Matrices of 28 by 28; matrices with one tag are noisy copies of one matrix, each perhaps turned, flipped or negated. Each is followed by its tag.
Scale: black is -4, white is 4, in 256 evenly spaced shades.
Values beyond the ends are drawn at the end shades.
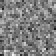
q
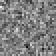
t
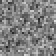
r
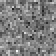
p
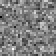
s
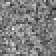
p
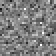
t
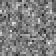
s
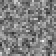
s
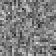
t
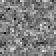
s
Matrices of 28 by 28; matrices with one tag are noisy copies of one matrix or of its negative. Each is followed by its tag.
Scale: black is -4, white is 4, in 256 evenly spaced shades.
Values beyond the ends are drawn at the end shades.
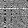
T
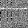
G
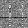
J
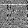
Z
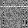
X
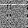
Z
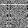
Z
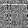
Z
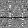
J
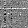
T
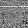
X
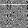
Z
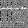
G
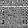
X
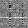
J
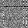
X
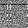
Z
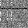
G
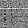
T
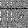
G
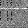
G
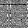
Z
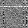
X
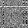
X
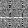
J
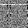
Z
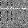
G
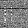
T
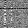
T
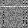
X
